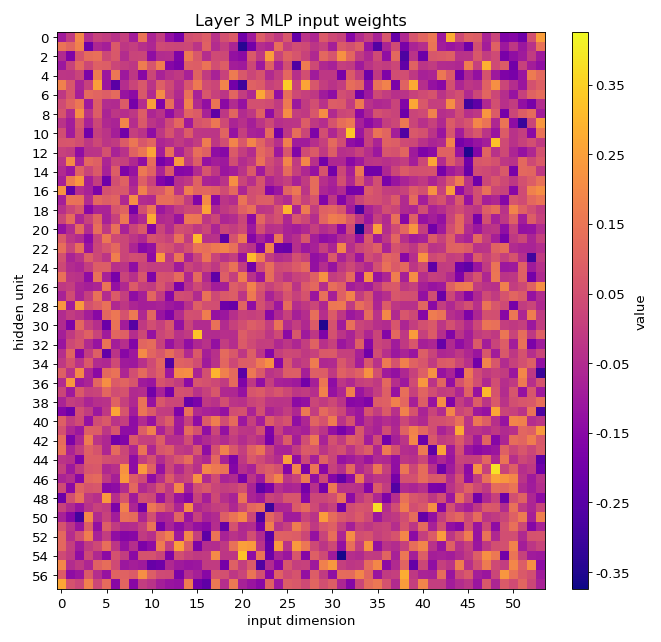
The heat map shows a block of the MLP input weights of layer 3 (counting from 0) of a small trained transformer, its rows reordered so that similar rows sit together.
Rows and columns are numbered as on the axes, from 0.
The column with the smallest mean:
8
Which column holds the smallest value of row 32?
42
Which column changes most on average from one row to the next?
10
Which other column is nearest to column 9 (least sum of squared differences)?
28
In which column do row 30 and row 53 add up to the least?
29
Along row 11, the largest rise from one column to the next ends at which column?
48
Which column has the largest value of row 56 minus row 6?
33
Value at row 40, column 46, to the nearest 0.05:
0.15
